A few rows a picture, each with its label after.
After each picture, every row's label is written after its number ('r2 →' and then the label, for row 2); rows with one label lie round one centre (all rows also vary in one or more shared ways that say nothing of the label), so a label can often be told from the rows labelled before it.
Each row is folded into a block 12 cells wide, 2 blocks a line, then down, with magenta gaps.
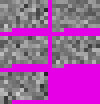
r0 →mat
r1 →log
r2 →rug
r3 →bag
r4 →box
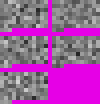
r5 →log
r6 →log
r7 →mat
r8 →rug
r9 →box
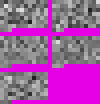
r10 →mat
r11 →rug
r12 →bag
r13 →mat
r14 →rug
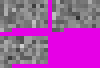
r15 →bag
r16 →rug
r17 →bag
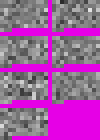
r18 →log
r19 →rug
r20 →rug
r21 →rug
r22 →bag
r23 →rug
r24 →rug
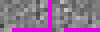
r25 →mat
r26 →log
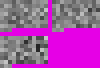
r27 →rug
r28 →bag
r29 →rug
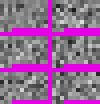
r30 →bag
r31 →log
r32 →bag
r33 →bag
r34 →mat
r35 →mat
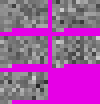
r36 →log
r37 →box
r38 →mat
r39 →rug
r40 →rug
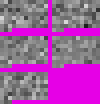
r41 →rug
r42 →box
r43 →mat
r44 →box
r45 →bag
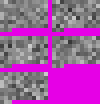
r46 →rug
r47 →rug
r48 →bag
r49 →mat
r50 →rug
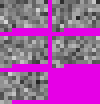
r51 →log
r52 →mat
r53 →box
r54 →rug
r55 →log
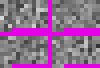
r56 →bag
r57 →box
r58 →log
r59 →mat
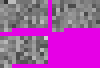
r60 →log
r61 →bag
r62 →rug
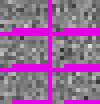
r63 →log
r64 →bag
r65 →rug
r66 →mat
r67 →log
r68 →box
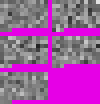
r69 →mat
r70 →rug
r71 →log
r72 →box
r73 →rug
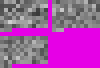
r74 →log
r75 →box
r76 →box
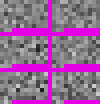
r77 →box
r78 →log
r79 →mat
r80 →mat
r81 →rug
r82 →rug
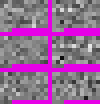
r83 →bag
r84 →box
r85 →rug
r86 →box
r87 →rug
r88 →rug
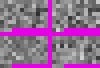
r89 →log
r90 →rug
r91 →rug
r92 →bag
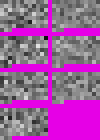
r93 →rug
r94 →mat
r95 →mat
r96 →bag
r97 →log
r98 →mat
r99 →bag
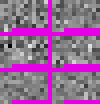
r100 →rug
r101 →box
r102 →bag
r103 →box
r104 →box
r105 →bag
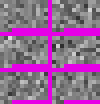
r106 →bag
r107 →rug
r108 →log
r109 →mat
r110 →mat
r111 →bag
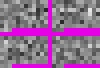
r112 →mat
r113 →box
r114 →mat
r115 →rug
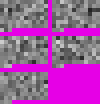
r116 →mat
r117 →log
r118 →box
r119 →mat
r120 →mat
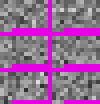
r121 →bag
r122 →box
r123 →rug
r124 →log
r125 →mat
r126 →log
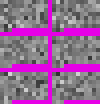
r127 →box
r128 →rug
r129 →rug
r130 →log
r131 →log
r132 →box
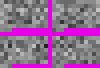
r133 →mat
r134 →rug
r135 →bag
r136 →rug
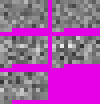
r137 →box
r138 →bag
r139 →rug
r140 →box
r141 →rug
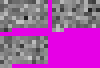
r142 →rug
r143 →bag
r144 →mat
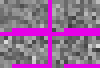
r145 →bag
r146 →rug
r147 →bag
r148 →log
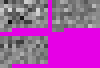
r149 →box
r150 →log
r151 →bag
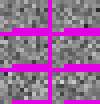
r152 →box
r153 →box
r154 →mat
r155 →log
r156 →log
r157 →box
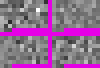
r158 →box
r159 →box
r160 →bag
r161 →bag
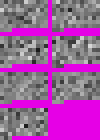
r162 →box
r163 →rug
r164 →mat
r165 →bag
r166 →mat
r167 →bag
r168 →mat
